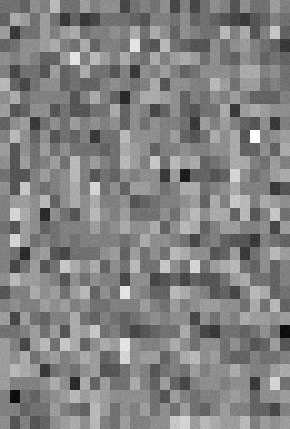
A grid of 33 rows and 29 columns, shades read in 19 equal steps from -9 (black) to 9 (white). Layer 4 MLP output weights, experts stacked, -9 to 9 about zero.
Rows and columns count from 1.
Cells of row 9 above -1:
13
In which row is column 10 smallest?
11
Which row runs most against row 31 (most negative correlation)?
2
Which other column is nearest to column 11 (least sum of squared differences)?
12
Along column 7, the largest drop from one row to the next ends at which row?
22
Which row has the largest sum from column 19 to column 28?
33
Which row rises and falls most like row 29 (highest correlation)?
17
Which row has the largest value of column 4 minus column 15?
26
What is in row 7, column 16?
3
